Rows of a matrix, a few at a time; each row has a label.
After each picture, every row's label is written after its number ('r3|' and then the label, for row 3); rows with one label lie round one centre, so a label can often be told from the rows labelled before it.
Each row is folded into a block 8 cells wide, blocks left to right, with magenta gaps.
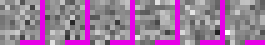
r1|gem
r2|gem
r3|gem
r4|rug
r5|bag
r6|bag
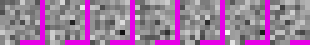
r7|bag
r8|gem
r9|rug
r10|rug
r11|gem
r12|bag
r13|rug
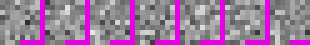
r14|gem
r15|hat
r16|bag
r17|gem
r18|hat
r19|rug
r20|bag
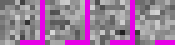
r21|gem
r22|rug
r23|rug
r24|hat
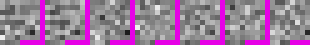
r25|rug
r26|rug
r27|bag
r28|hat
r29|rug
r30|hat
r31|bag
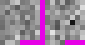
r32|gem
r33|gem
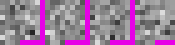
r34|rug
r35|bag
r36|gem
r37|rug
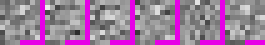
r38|hat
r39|rug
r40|rug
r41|hat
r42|gem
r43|hat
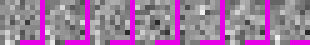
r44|gem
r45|bag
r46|bag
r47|rug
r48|hat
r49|bag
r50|bag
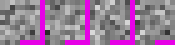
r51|rug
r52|hat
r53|bag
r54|rug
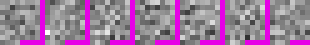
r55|rug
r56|bag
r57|gem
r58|rug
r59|rug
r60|gem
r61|bag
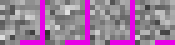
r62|rug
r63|hat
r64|gem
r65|rug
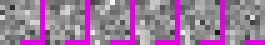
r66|rug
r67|hat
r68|bag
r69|bag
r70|bag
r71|gem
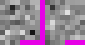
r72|rug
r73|hat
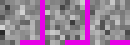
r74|hat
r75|gem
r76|bag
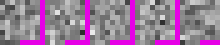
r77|hat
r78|bag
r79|bag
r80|gem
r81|rug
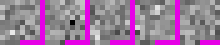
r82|rug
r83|gem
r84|bag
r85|hat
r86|bag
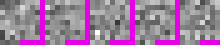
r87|hat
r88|rug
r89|gem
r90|rug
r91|gem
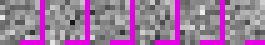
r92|rug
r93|gem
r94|rug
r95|gem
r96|hat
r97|rug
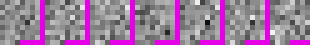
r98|gem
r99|gem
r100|gem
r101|rug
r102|gem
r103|gem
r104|bag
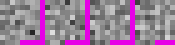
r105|rug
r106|gem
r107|hat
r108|hat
